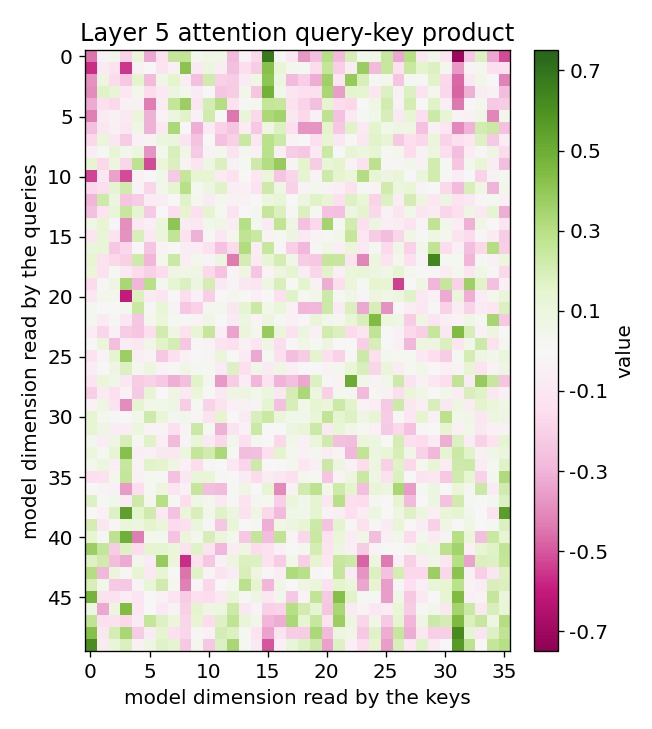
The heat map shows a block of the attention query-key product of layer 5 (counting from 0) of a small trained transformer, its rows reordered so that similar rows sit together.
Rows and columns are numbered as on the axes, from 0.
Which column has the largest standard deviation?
31
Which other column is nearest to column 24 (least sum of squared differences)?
6
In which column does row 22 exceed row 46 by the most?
24
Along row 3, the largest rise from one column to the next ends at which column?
15
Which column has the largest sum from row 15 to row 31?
22
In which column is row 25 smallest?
14
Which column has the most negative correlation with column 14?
25
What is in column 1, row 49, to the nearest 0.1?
-0.1
